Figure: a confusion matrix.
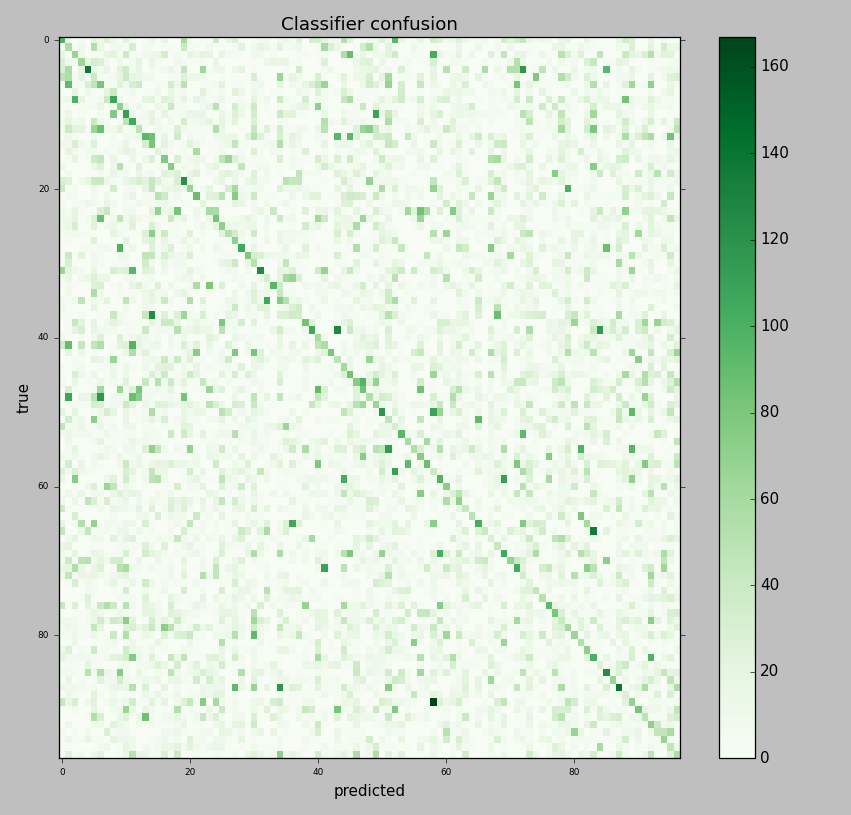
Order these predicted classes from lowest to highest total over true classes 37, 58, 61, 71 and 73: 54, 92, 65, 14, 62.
54, 65, 62, 92, 14
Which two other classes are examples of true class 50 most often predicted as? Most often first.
58, 89
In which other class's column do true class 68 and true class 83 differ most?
92
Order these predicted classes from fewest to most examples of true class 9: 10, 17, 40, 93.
93, 10, 17, 40
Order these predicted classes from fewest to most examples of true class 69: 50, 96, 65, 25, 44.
96, 65, 25, 44, 50
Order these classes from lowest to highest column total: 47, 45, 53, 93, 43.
93, 53, 43, 47, 45
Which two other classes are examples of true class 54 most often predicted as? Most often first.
57, 96
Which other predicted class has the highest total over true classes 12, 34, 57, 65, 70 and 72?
5
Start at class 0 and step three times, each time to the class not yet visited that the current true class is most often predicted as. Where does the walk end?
32
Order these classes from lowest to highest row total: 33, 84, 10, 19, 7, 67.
7, 84, 67, 33, 10, 19
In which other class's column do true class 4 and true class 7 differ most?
72
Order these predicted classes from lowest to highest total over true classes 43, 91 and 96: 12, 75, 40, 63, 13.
75, 12, 40, 63, 13
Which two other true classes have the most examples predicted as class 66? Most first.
4, 70
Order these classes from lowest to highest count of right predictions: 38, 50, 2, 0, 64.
64, 2, 38, 0, 50
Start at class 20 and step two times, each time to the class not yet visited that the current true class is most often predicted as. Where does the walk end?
16
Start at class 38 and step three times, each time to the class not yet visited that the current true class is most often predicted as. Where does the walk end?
47
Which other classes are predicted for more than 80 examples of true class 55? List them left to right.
51, 81, 89
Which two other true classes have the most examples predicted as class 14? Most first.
37, 13
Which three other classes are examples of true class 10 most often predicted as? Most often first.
49, 8, 83
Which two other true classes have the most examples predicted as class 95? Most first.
13, 93
